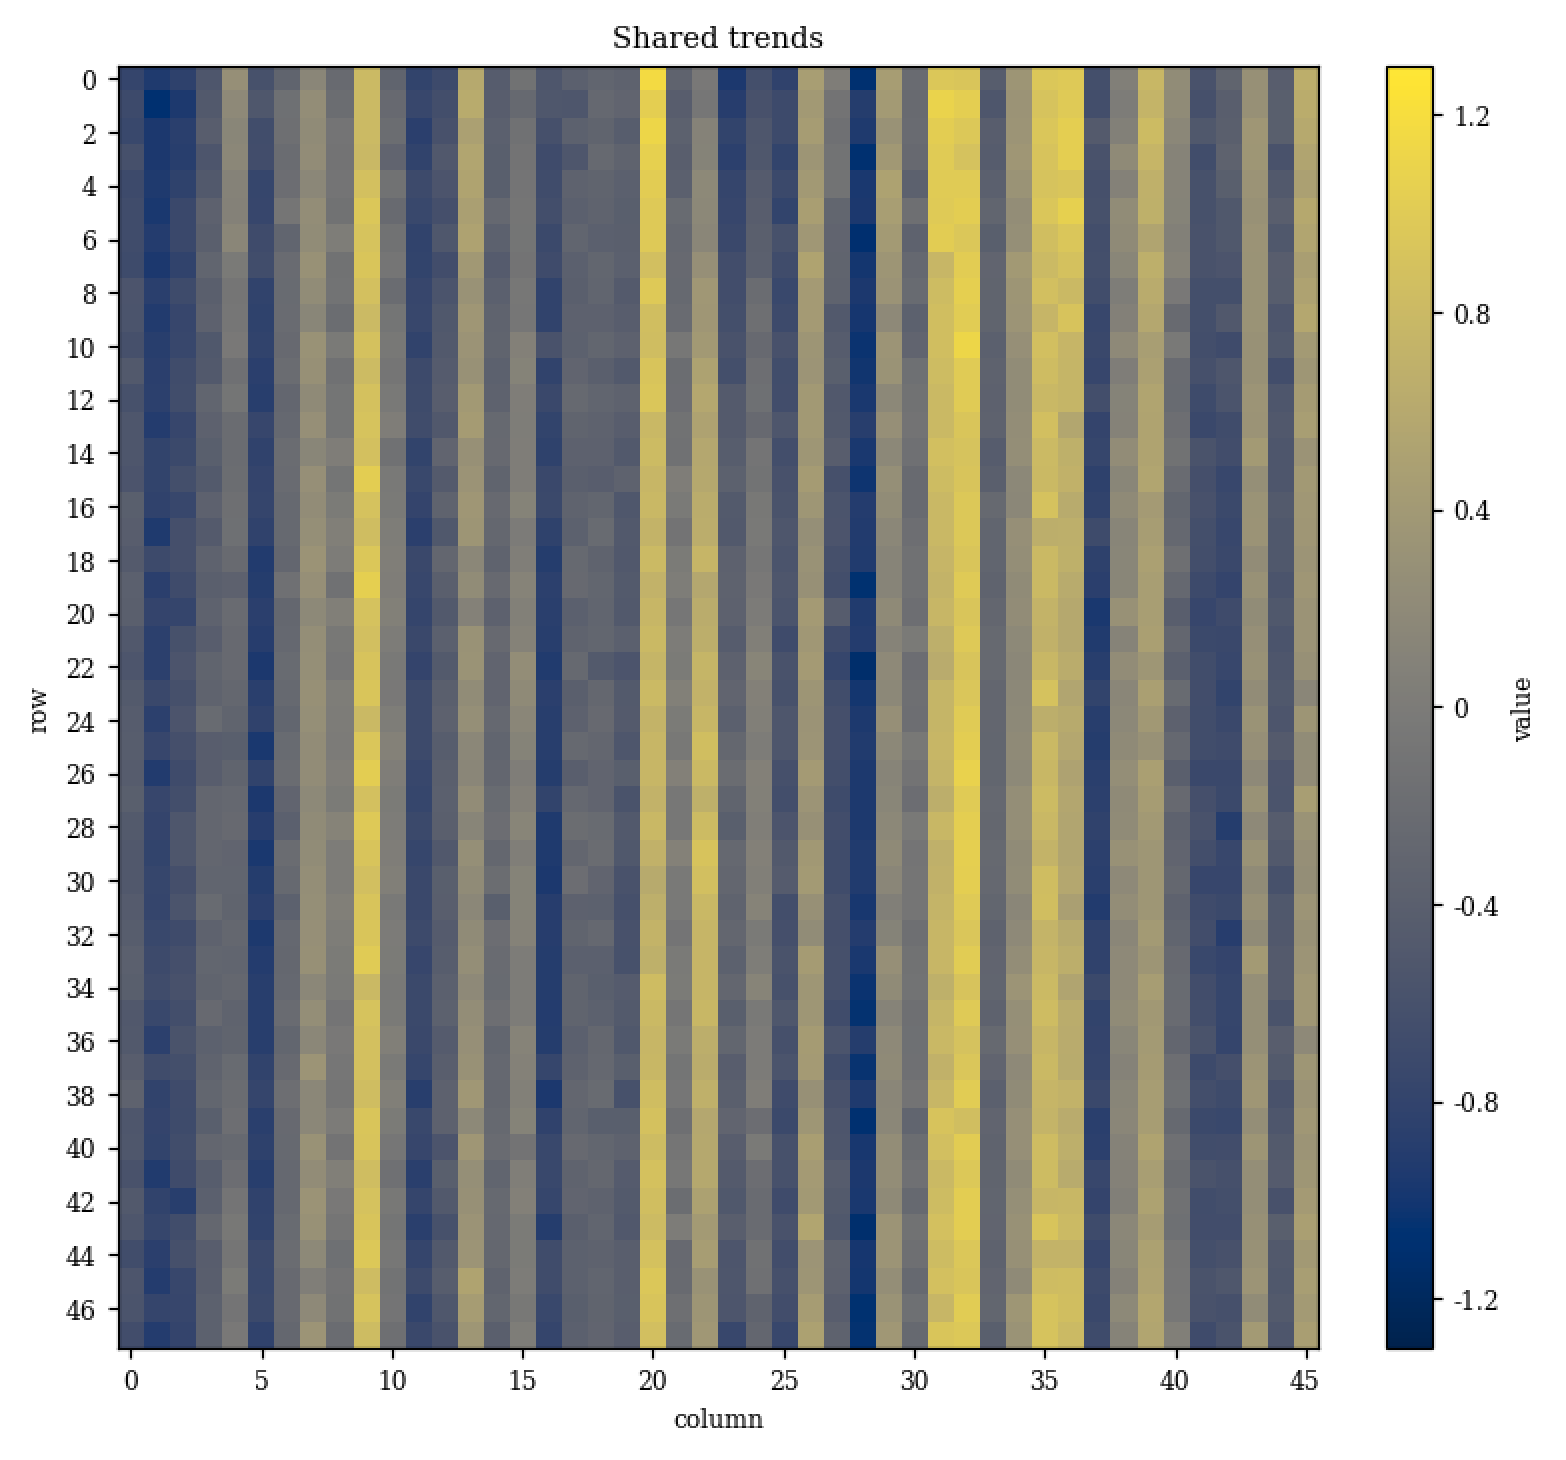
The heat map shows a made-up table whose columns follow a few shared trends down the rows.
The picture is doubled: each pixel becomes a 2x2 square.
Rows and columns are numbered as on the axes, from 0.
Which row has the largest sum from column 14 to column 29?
29
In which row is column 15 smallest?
1
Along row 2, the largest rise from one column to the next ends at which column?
20
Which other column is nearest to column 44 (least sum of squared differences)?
19
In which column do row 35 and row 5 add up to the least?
28
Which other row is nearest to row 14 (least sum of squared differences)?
41
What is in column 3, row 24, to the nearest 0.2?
-0.2
